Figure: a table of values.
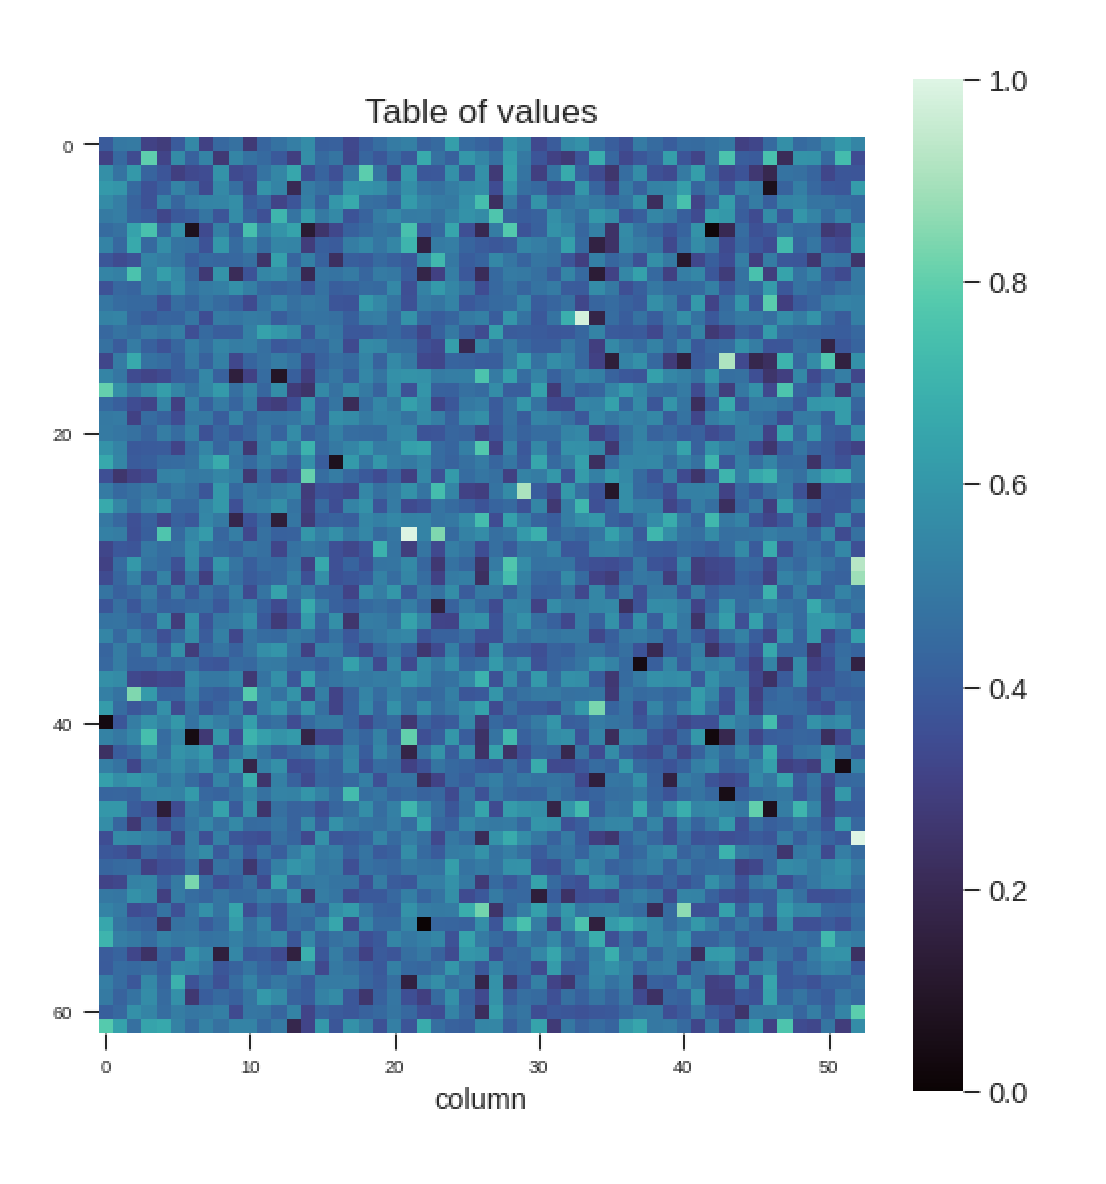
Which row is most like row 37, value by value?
21
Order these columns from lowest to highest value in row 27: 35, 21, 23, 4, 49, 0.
49, 0, 35, 4, 23, 21
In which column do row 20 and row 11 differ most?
46
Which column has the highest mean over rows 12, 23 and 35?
33
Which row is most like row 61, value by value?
17
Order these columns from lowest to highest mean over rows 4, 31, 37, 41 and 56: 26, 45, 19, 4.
45, 4, 19, 26
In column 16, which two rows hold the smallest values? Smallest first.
22, 8
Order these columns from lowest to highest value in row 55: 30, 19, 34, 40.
19, 30, 40, 34
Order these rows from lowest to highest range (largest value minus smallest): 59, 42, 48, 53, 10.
10, 59, 42, 53, 48
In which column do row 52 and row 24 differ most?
29
